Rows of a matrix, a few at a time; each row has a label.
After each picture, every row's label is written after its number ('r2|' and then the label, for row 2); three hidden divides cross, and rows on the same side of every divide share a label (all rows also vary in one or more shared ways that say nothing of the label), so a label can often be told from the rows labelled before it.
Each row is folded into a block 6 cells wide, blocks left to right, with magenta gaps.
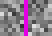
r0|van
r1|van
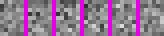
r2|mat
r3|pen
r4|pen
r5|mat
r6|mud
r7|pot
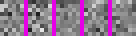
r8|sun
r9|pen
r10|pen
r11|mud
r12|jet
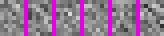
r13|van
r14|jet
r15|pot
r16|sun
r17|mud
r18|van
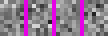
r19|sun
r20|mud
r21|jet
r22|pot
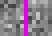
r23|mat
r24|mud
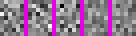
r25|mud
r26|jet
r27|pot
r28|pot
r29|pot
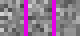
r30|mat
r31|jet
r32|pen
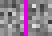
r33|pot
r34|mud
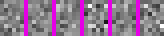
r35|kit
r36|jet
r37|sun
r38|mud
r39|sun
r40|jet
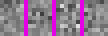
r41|van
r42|kit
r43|mud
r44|pen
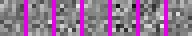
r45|sun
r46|pen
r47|kit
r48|sun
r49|pot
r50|mat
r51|kit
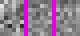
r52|sun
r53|pen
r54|pen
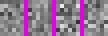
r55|sun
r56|mud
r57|kit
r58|mat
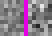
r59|kit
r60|sun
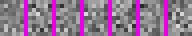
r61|kit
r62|mat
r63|pot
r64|mud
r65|jet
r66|mat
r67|pot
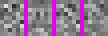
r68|mud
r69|pen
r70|jet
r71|jet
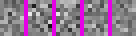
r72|pot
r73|van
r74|mud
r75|kit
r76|van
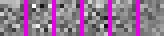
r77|mud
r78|mud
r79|pot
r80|kit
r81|jet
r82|sun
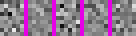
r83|sun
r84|jet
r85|pot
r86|van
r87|kit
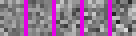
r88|mat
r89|pot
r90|sun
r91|mud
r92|van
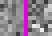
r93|mat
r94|van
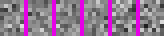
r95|mud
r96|pen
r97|sun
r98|kit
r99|jet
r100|pot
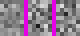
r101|pen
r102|kit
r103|sun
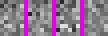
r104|mat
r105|pen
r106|van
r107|jet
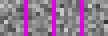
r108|jet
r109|jet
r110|pot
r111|mud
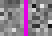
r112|pen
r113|pen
